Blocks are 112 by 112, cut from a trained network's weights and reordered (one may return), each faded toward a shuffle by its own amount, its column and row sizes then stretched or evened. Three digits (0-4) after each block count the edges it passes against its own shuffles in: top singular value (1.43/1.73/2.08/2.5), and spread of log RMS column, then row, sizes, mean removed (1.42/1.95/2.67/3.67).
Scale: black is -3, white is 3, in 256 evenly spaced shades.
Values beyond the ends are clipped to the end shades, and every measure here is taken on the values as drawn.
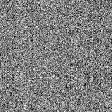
2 0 0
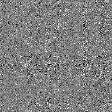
0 3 2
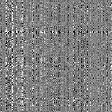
4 4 2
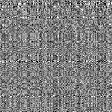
4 0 3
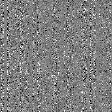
0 4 0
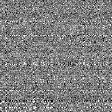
3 2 2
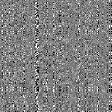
4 4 2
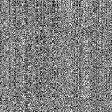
3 2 1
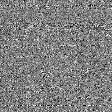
0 0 3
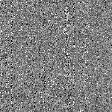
0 3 0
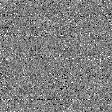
1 1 2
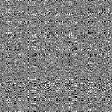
4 3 3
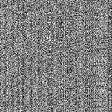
3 1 0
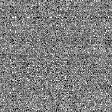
2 2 1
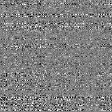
0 3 4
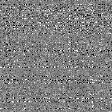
0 2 4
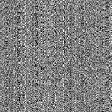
3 3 0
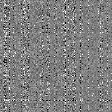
3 4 1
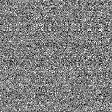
2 1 0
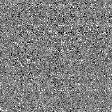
1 2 2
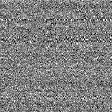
3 1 1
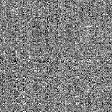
2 2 2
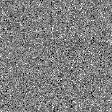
0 2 0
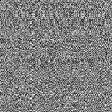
4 1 1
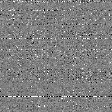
3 2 3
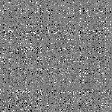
1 3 3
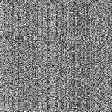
3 0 0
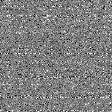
1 1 3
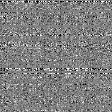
1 1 4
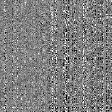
3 4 1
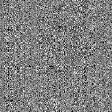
2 3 1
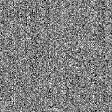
1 2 0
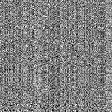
4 0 1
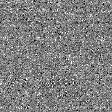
1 1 1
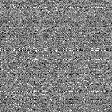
3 0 2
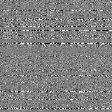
2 0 4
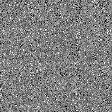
0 2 1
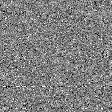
1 0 1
